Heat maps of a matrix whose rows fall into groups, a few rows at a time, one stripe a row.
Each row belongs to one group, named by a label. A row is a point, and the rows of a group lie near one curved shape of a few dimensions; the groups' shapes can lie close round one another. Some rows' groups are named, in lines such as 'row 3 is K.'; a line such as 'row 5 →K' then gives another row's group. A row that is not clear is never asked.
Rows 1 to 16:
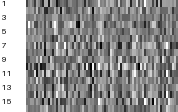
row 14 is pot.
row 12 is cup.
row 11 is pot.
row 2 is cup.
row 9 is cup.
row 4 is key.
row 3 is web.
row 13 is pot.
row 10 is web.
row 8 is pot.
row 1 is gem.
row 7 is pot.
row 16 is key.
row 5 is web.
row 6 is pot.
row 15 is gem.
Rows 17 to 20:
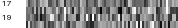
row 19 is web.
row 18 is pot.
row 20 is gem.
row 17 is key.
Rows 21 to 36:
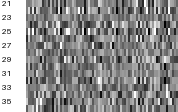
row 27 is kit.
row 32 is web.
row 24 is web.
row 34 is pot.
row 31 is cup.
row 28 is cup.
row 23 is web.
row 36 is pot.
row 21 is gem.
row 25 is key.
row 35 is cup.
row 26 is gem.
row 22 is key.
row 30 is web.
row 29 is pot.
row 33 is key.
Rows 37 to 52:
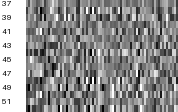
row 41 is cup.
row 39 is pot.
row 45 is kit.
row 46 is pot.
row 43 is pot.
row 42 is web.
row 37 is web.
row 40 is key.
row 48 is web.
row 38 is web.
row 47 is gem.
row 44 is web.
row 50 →cup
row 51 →kit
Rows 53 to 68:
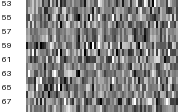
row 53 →gem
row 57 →key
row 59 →web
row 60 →key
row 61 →web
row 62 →pot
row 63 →key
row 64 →cup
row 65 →cup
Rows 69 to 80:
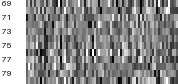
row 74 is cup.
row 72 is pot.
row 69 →key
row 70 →pot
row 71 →gem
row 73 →pot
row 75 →cup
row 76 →web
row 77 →cup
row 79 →kit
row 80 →pot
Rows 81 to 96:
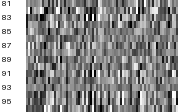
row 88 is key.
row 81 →gem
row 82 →gem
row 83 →web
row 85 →kit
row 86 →cup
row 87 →key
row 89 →cup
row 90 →pot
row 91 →web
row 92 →gem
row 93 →pot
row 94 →web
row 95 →web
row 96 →kit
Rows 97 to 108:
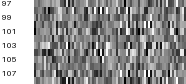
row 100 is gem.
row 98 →web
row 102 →pot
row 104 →web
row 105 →cup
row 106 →cup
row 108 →key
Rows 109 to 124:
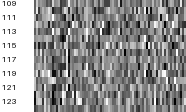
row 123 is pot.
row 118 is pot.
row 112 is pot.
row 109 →kit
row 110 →gem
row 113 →kit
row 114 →pot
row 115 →web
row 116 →key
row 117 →cup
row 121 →cup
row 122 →pot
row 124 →cup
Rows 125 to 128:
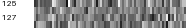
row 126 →web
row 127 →key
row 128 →kit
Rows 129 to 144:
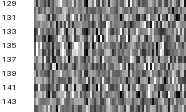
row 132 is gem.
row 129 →web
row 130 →web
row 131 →cup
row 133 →kit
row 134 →web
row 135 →key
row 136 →key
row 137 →cup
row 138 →gem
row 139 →web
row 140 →pot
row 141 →kit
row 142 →cup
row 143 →key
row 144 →cup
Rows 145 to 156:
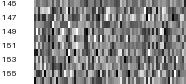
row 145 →web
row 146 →gem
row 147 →web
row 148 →kit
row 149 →key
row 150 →web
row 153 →key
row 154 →pot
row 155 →pot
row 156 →gem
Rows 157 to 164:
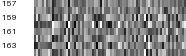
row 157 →cup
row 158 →pot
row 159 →gem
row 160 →kit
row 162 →gem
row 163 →kit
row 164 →gem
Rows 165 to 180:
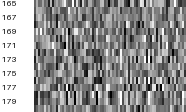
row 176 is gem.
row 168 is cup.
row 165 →pot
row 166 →kit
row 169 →key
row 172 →web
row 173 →gem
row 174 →kit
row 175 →web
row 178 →kit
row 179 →kit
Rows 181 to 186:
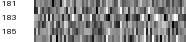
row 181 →pot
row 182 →kit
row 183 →pot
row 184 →web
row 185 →gem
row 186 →gem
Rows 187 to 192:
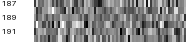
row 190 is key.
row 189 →web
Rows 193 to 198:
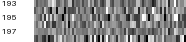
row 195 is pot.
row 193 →key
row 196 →cup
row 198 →web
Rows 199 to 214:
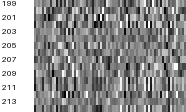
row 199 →gem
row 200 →pot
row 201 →web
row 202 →gem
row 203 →key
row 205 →web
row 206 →web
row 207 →kit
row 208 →pot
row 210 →gem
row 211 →gem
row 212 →key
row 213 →web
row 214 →gem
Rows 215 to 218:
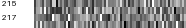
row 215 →gem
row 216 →pot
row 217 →kit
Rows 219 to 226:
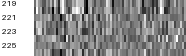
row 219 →key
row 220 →key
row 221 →pot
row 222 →kit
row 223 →kit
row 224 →key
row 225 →web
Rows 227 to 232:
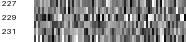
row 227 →gem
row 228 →key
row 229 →web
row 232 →key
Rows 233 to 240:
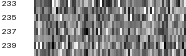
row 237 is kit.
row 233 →kit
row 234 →gem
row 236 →kit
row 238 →pot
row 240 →web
